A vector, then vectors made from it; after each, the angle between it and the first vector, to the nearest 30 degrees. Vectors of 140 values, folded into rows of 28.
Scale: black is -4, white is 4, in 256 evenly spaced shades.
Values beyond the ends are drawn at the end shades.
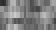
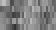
150 degrees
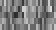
120 degrees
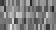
60 degrees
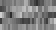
90 degrees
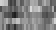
150 degrees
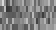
120 degrees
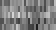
60 degrees
